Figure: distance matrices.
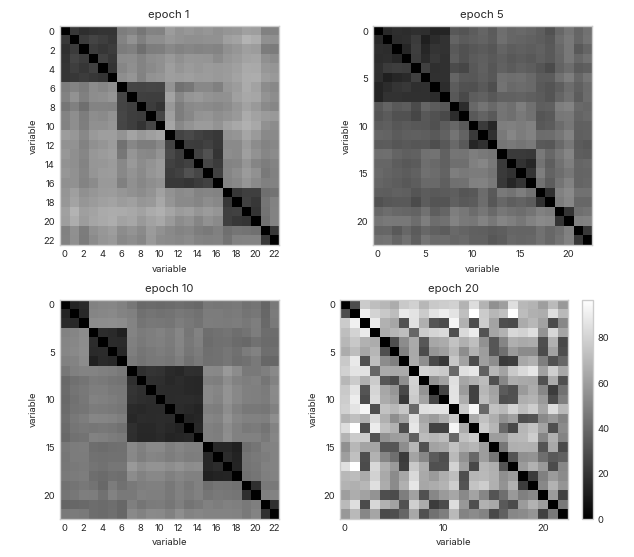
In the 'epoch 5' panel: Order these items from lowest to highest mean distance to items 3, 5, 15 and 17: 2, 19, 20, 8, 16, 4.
2, 4, 16, 8, 19, 20
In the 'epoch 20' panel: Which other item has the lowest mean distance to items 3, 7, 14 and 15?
11
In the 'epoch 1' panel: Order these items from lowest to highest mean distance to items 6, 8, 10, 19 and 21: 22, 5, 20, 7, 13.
7, 22, 20, 13, 5
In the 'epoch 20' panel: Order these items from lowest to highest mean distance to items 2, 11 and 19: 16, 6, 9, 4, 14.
16, 6, 9, 14, 4
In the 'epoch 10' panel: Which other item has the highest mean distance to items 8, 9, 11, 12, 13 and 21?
17
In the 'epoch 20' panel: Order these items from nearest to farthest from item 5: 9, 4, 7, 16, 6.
4, 16, 6, 9, 7
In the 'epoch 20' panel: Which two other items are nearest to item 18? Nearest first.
19, 12
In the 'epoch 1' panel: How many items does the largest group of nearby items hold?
6
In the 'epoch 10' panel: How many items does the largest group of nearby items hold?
8
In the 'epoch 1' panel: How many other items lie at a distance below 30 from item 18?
3
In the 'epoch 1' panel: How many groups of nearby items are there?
5
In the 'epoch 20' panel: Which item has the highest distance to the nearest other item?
7
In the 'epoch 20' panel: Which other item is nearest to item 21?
9
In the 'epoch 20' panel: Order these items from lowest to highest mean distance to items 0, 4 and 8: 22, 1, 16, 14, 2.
22, 16, 1, 14, 2
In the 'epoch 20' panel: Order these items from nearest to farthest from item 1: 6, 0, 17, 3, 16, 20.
0, 20, 16, 3, 6, 17
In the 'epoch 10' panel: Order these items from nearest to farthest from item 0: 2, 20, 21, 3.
2, 21, 20, 3
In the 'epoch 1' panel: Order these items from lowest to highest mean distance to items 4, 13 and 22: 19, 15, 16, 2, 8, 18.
2, 16, 15, 8, 18, 19
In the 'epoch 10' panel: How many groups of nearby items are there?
6
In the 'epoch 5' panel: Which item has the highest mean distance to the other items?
20
